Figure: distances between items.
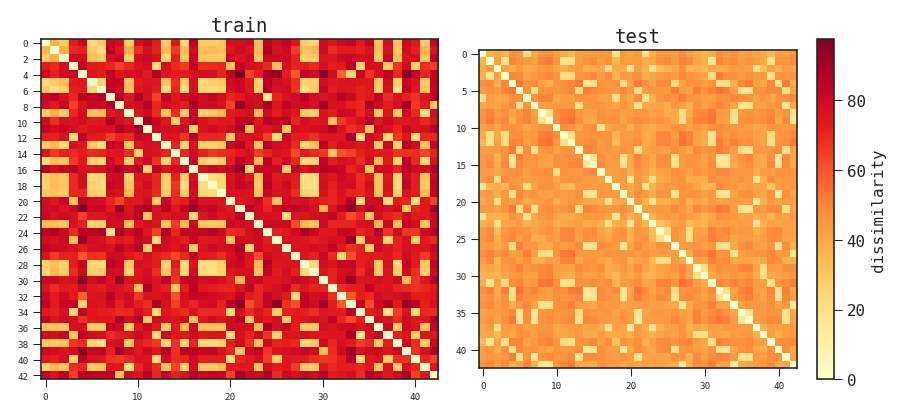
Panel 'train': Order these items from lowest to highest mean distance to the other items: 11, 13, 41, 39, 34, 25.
41, 13, 34, 25, 11, 39
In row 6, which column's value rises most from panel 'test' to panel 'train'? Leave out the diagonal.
22
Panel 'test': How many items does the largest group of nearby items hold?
8
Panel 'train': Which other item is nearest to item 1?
6
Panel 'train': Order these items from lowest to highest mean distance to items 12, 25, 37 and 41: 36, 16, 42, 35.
36, 42, 35, 16
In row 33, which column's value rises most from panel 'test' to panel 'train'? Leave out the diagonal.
40
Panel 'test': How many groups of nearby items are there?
9
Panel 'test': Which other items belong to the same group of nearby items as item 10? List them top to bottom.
16
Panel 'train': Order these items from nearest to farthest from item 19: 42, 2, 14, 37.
2, 14, 37, 42
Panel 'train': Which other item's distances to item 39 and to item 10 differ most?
21
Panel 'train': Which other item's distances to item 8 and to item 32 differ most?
27
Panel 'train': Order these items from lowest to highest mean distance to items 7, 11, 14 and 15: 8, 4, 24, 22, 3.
24, 22, 3, 4, 8
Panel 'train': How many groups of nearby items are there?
9
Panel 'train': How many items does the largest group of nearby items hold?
17
